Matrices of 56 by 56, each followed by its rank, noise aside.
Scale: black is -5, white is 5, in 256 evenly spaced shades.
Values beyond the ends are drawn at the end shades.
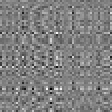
three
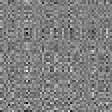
four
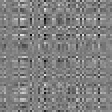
two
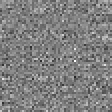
eight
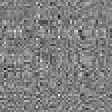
six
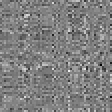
six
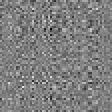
four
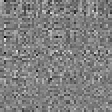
six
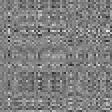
four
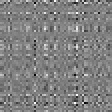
two
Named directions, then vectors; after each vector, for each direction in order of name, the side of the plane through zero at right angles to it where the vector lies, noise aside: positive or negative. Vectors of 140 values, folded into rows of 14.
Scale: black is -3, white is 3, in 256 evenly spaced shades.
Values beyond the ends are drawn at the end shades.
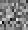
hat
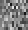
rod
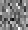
positive, negative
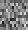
positive, negative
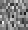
negative, positive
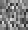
negative, positive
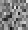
negative, negative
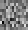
positive, negative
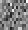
negative, negative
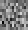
positive, negative
